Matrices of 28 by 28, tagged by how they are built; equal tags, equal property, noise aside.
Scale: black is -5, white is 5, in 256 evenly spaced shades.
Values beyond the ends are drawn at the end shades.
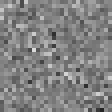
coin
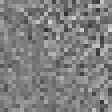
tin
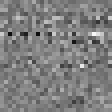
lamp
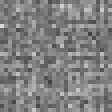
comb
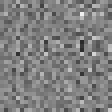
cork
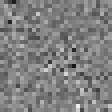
coin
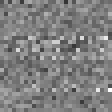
lamp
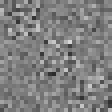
coin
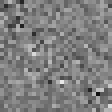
coin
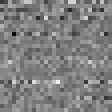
lamp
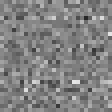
lamp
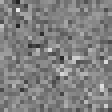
coin
